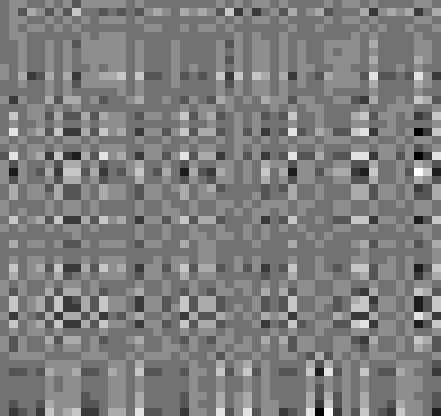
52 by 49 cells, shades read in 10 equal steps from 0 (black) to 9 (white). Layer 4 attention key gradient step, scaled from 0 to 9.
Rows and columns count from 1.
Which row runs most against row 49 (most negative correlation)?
45
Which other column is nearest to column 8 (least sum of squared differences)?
30
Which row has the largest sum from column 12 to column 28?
52
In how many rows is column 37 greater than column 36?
18
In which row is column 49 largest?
20
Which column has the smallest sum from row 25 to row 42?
47
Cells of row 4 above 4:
17
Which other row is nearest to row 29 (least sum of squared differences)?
36
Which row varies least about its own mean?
32
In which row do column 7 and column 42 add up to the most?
10
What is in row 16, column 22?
4
